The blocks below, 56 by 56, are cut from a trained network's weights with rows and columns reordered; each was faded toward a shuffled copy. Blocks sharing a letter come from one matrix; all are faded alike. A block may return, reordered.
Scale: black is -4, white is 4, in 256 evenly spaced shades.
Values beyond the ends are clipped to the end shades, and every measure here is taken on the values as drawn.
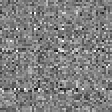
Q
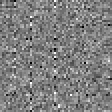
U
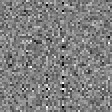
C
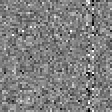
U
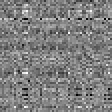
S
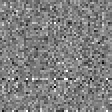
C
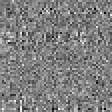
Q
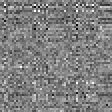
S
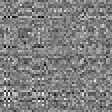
S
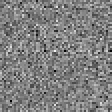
C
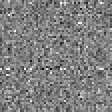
C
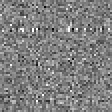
C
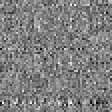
Q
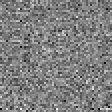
C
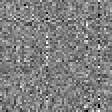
U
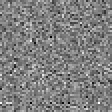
C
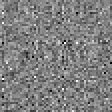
C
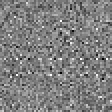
C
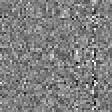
U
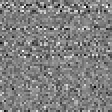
Q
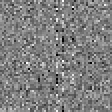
U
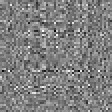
Q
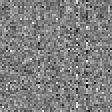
U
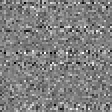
Q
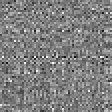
Q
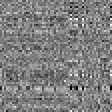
S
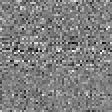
Q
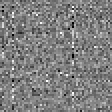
U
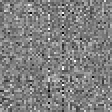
U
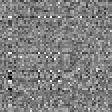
S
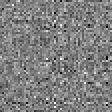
C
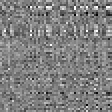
S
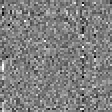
U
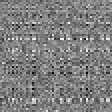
S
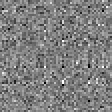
C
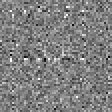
C
